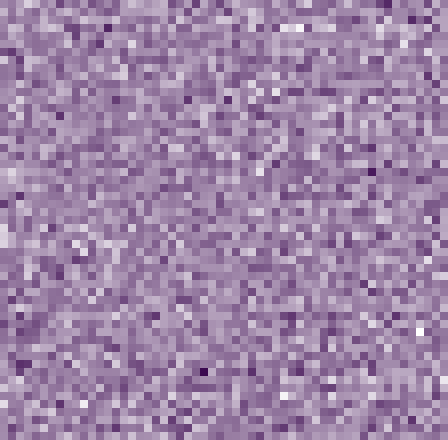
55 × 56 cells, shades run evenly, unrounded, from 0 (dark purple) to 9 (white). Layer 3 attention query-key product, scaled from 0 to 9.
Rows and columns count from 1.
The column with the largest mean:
40
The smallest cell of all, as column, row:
26, 47
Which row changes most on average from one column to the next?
4
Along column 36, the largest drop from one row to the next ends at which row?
51
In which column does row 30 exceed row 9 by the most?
38
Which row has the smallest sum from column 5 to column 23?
54
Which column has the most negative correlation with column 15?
44
